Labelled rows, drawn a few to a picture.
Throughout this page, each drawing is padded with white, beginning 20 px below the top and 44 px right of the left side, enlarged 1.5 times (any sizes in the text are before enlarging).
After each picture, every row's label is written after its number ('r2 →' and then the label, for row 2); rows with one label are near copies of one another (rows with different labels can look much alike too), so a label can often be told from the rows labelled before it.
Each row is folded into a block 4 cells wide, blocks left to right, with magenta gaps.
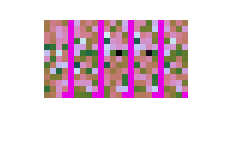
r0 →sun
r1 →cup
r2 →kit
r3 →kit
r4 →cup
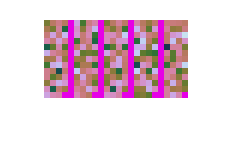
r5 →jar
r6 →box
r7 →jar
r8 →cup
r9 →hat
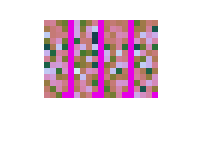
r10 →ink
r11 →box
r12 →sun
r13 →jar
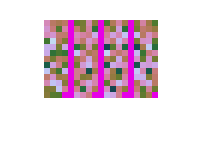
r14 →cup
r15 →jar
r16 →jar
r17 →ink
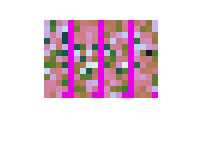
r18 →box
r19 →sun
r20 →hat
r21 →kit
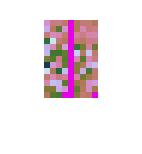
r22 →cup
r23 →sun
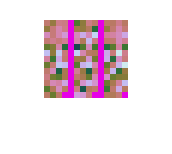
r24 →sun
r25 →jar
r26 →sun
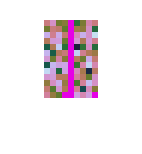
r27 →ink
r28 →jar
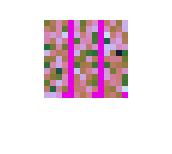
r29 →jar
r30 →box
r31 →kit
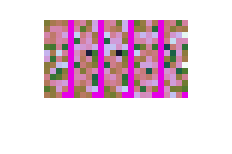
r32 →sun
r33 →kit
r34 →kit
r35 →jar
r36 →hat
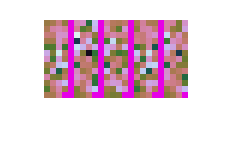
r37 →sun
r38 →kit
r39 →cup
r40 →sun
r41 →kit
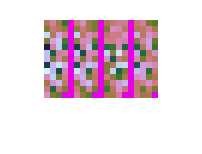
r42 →ink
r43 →ink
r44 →sun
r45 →ink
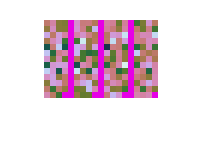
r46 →ink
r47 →cup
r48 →hat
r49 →jar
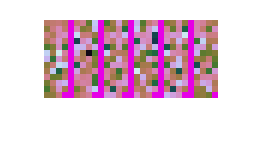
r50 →sun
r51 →kit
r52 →jar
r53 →box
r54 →jar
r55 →cup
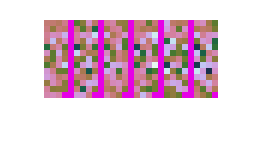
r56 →hat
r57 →jar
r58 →ink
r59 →hat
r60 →cup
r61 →ink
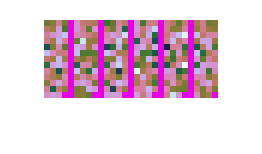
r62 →jar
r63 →cup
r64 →jar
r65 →box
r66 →hat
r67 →ink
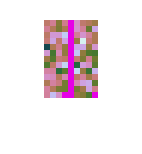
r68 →hat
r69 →cup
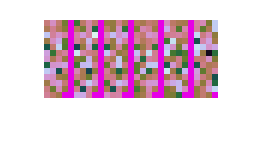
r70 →ink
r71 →jar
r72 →jar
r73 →sun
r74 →cup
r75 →kit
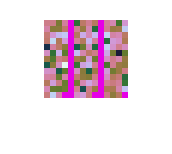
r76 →hat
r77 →jar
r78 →kit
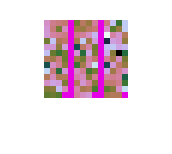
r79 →cup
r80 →hat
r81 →kit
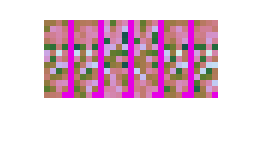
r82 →sun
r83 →sun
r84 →box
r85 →box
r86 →sun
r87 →sun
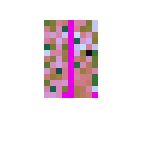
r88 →jar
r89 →kit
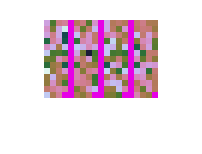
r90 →box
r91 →kit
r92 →cup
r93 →ink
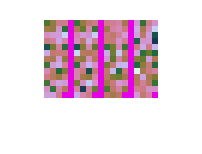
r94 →jar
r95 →jar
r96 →sun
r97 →box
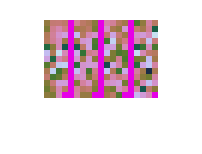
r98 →sun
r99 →ink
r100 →cup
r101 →jar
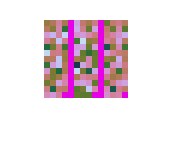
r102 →jar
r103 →cup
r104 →jar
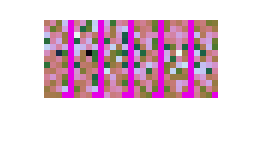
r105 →kit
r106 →kit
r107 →box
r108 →ink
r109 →sun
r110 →ink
